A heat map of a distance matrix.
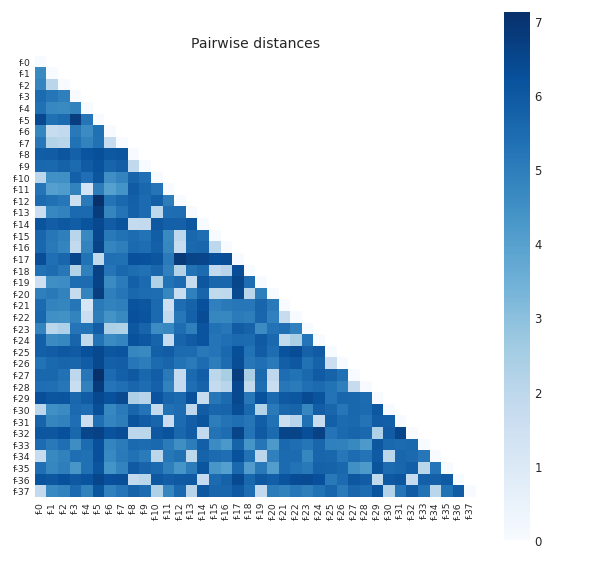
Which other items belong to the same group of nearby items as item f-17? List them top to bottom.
f-5
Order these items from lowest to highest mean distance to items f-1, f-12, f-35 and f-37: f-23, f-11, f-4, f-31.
f-23, f-11, f-4, f-31
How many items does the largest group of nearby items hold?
8
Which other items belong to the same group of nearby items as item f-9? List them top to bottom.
f-8, f-14, f-29, f-32, f-36
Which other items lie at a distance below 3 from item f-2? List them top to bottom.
f-1, f-6, f-7, f-23
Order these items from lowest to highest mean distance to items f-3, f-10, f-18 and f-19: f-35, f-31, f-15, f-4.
f-15, f-35, f-4, f-31
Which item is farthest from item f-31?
f-32
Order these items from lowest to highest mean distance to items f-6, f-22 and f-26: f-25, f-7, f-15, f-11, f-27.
f-11, f-7, f-25, f-15, f-27
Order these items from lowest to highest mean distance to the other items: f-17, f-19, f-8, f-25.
f-19, f-8, f-25, f-17
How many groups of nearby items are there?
8
